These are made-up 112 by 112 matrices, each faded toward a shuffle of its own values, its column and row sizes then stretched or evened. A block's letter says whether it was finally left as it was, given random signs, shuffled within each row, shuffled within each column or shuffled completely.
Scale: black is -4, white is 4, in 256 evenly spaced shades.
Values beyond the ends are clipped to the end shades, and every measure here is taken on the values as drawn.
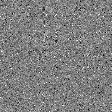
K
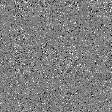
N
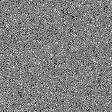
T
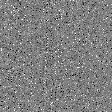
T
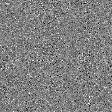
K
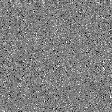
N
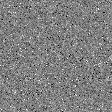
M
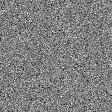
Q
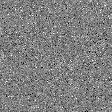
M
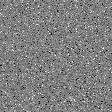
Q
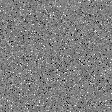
M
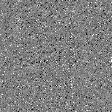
K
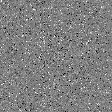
T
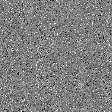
T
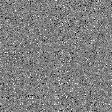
N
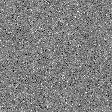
Q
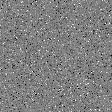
Q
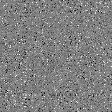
N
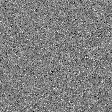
Q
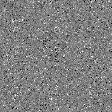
N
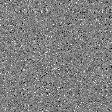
N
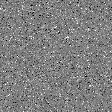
M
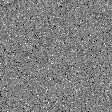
Q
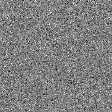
K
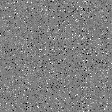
K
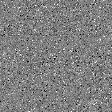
K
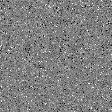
K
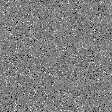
K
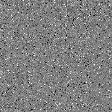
N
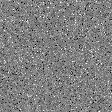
Q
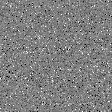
M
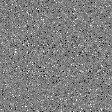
N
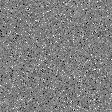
Q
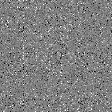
N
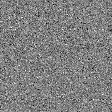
M
